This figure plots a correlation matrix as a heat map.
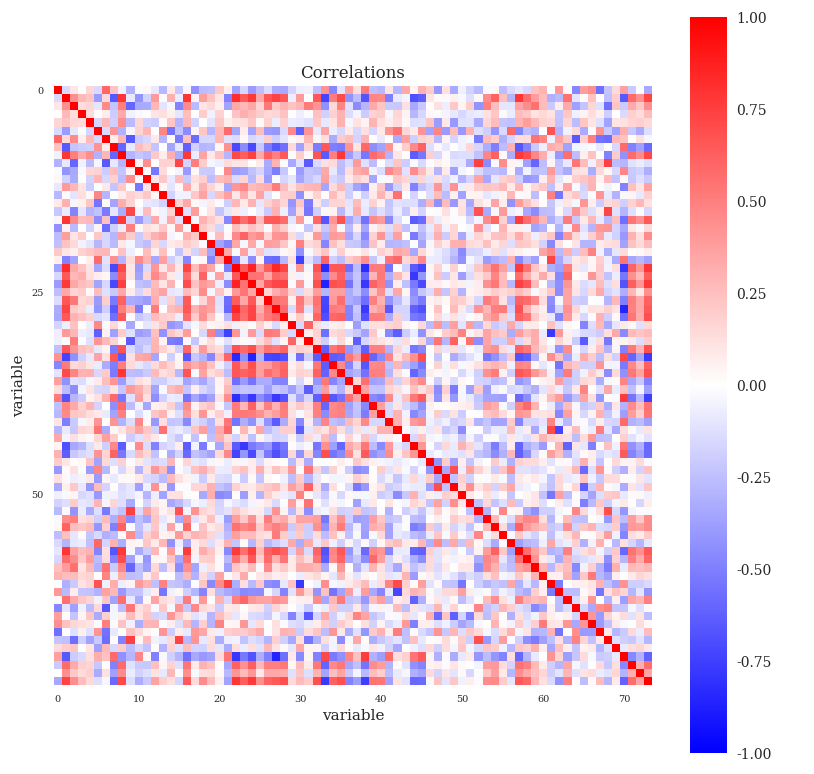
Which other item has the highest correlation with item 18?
23
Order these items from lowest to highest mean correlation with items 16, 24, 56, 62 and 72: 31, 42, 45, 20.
45, 42, 20, 31
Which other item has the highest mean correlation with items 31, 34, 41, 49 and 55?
47
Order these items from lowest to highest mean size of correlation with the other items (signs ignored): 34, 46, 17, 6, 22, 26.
46, 17, 6, 34, 26, 22
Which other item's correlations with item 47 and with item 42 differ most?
49
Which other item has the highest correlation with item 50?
30
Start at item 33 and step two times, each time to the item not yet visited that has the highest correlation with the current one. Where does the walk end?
70
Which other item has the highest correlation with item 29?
31
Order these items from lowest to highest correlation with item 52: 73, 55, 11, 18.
73, 18, 11, 55
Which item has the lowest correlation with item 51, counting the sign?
65
